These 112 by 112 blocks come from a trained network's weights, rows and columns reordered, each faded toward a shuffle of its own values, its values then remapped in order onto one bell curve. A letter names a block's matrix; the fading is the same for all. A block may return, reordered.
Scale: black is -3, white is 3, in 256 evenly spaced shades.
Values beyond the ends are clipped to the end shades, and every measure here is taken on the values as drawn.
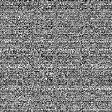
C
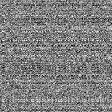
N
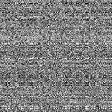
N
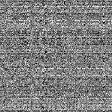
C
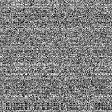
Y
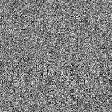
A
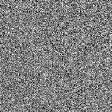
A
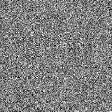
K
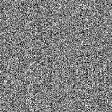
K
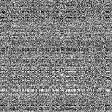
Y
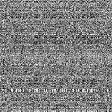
N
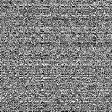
C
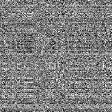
C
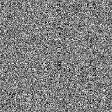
K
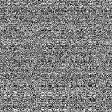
C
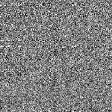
K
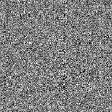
K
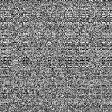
N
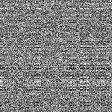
N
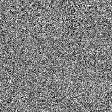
A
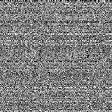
Y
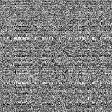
Y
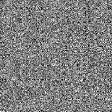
K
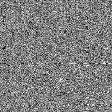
A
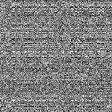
Y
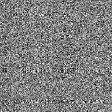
K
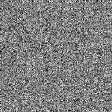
K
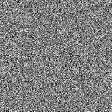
A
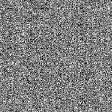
K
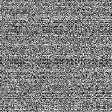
C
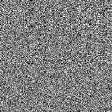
K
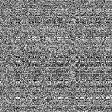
N
